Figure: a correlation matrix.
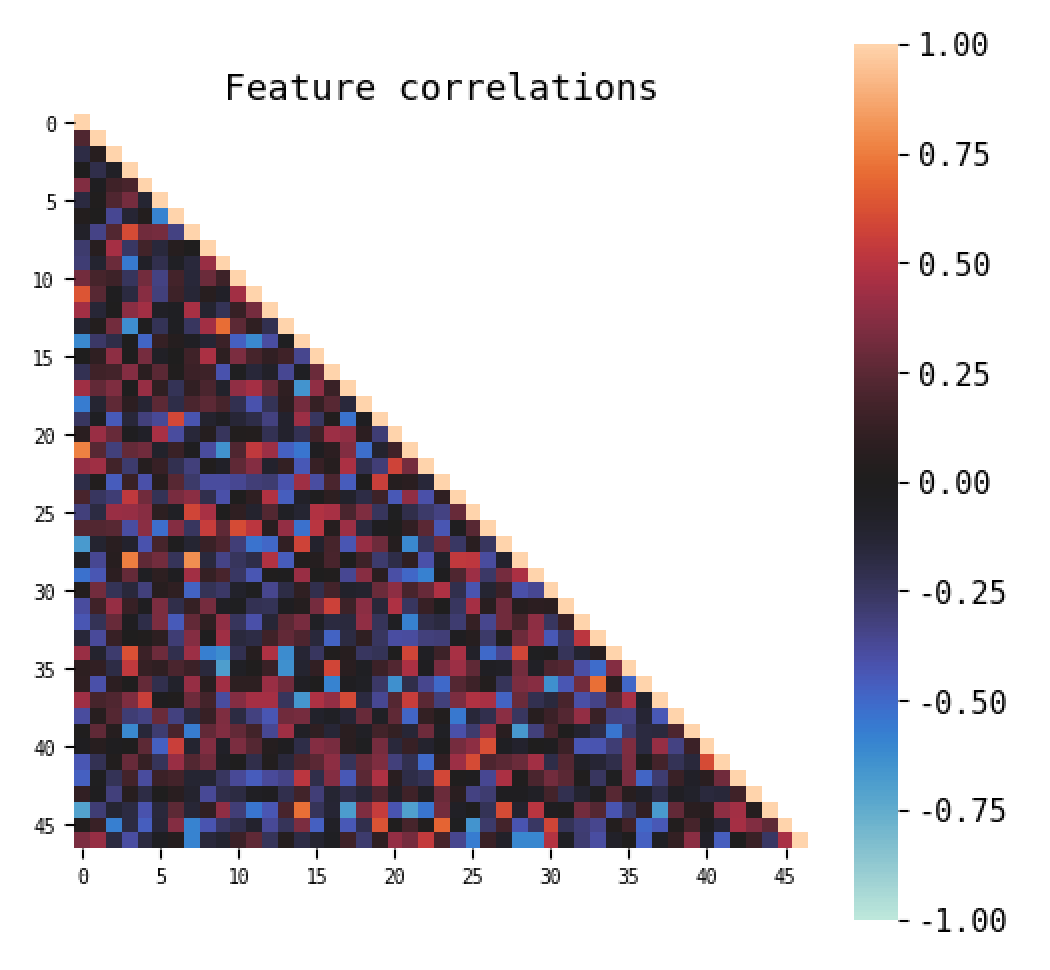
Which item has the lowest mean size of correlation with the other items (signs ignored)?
43
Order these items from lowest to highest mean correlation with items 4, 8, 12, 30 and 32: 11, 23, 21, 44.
23, 44, 21, 11
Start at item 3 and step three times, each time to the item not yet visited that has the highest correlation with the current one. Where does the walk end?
25
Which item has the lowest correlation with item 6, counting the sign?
5
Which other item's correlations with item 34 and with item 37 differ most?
26
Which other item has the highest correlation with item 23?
45
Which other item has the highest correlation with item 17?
37
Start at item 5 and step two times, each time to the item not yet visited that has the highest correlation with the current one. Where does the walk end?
22
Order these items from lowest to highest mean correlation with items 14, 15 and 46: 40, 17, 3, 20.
3, 17, 40, 20
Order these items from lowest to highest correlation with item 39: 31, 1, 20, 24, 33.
24, 33, 31, 20, 1
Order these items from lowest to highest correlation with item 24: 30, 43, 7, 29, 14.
30, 14, 43, 29, 7
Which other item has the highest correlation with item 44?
14
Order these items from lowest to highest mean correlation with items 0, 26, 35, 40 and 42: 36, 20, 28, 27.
36, 27, 28, 20
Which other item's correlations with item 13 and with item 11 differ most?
21
